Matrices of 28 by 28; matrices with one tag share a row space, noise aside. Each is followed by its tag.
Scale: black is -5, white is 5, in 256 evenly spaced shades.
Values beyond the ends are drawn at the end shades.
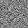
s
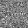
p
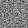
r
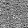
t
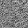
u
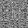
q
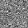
s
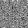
q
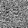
t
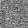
t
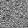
t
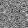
r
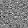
s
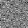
t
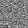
s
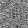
t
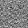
s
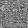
p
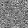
u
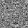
u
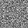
q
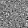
r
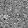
s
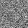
u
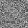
u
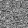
t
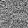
p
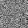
r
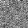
t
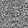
u
